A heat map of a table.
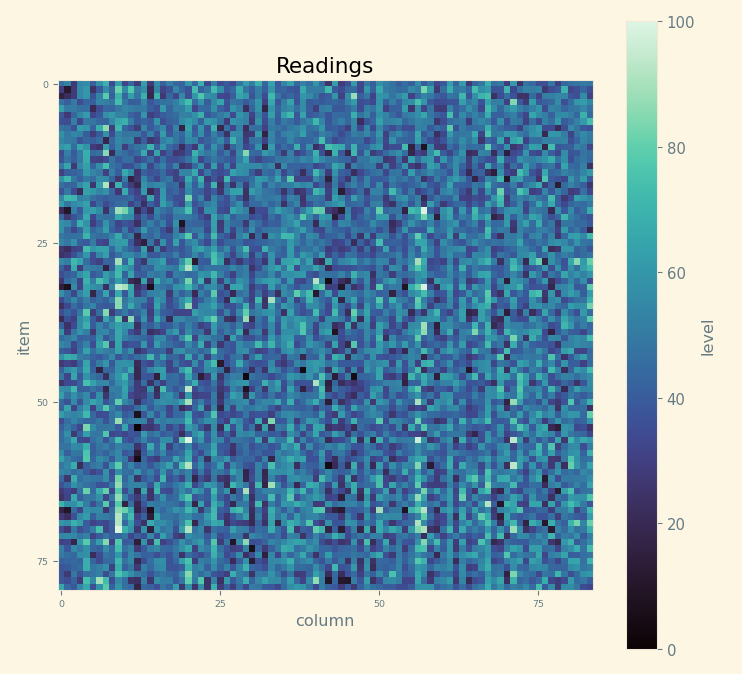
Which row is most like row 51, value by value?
13
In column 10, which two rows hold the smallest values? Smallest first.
66, 37
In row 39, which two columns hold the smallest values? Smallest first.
43, 77
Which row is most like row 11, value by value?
36
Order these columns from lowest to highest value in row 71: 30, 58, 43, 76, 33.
33, 76, 30, 58, 43
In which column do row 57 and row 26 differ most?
77
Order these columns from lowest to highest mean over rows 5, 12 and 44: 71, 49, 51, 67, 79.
71, 51, 49, 67, 79
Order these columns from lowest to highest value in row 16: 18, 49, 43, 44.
44, 49, 18, 43
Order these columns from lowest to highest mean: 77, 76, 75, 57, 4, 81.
76, 77, 81, 75, 57, 4
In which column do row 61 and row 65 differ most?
29
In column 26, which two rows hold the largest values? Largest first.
15, 54
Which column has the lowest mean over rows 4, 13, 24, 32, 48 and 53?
32
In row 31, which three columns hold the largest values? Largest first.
40, 20, 6
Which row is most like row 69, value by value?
28
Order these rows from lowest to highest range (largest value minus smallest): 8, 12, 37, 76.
12, 76, 8, 37
